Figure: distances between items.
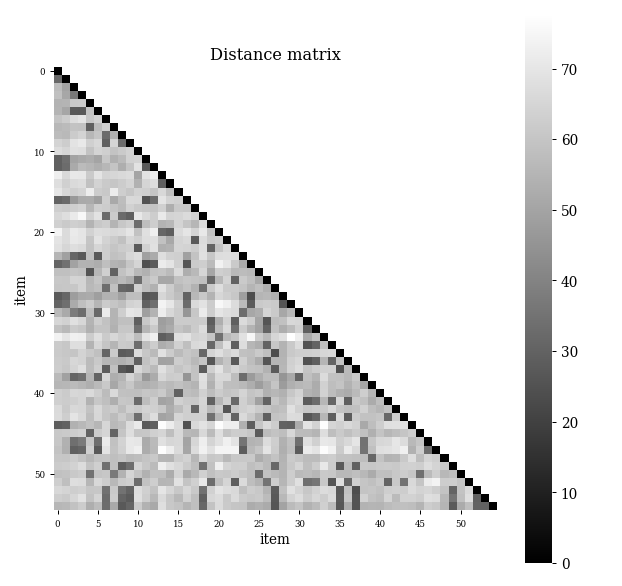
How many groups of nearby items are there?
9
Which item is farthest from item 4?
15
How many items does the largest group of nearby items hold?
11
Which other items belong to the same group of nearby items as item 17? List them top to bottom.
21, 42
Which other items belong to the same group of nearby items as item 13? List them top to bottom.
14, 20, 33
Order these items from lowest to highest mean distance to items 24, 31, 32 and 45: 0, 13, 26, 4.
26, 4, 0, 13
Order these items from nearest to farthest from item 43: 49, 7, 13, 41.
41, 13, 7, 49
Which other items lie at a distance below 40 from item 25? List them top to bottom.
4, 7, 45, 50
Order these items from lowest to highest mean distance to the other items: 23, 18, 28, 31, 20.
28, 31, 23, 18, 20
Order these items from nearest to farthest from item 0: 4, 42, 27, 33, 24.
24, 4, 27, 42, 33
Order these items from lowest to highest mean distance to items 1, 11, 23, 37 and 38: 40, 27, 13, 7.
27, 7, 40, 13
